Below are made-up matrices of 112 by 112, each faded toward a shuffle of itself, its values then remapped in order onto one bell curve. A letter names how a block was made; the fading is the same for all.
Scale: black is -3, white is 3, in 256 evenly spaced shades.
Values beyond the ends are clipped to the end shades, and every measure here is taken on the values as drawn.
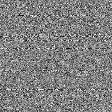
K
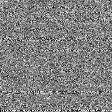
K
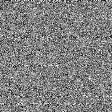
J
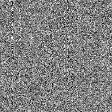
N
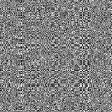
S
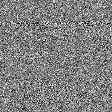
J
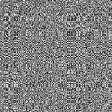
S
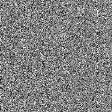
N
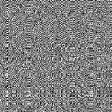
S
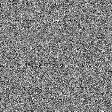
J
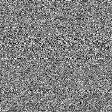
K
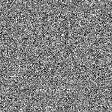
J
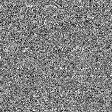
J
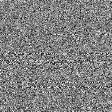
K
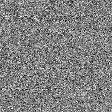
J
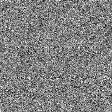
J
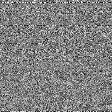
K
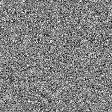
J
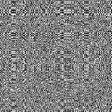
S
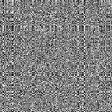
S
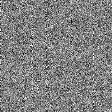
N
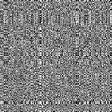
S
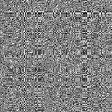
S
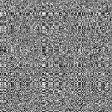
S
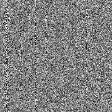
N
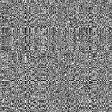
S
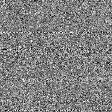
J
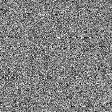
J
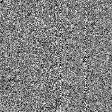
N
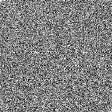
J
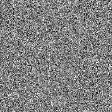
N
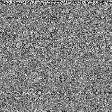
K
